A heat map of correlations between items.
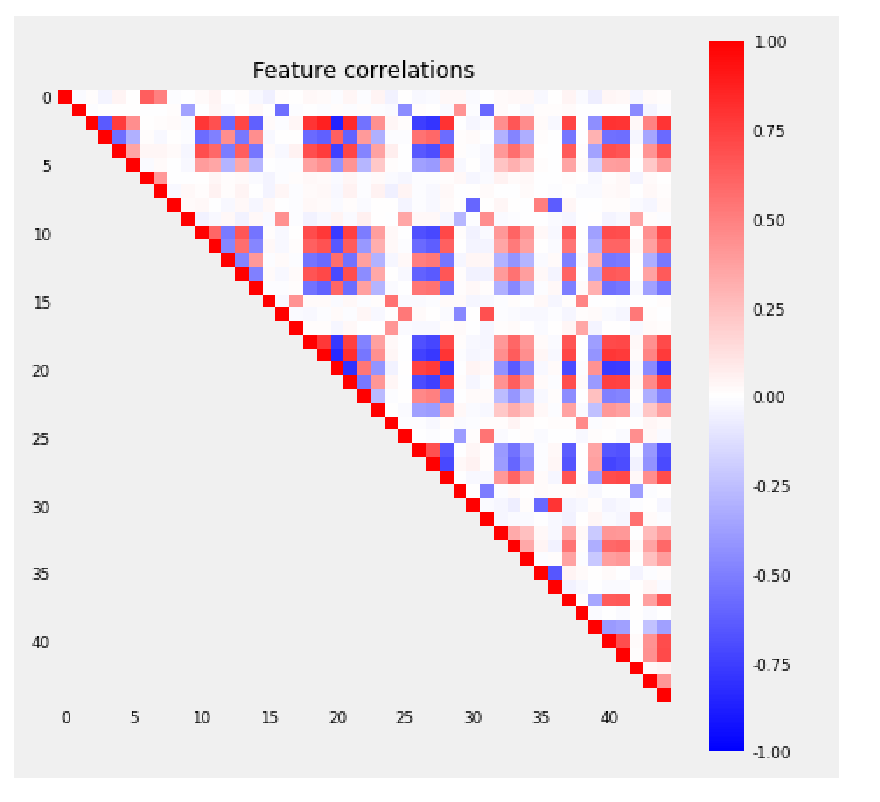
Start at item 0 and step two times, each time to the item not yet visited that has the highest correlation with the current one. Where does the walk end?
7
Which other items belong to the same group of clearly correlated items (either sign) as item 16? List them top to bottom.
1, 9, 25, 29, 31, 42
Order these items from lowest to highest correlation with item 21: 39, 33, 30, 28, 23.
39, 30, 23, 33, 28
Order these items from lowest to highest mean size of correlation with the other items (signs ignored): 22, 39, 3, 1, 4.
1, 39, 22, 3, 4
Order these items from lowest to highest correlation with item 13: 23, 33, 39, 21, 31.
39, 31, 23, 33, 21
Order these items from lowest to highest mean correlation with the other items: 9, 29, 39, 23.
39, 29, 9, 23
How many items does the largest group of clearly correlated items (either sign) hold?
27
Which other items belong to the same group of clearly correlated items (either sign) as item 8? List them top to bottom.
30, 35, 36
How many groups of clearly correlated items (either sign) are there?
5
